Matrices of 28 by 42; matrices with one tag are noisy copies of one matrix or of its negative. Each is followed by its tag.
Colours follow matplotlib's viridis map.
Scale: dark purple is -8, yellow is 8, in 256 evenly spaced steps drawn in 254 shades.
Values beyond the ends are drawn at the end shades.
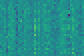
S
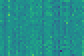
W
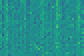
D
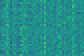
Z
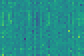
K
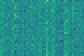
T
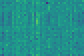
K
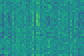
K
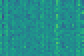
D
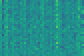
D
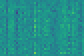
S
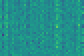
D
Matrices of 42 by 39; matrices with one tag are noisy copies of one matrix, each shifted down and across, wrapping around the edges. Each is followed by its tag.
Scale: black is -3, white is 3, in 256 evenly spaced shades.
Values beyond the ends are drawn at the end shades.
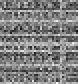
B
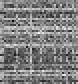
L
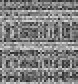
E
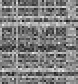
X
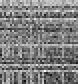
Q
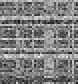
X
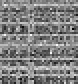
B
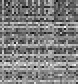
L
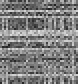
Q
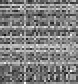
L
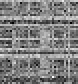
X
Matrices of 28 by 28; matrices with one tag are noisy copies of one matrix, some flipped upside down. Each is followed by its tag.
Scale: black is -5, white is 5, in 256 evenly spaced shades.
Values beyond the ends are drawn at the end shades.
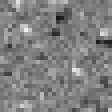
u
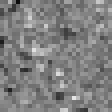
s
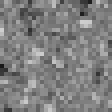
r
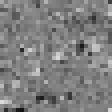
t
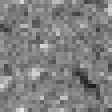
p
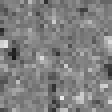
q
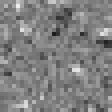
u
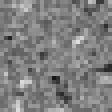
u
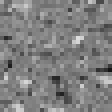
u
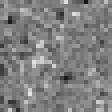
s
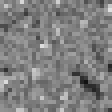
p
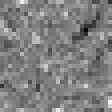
p
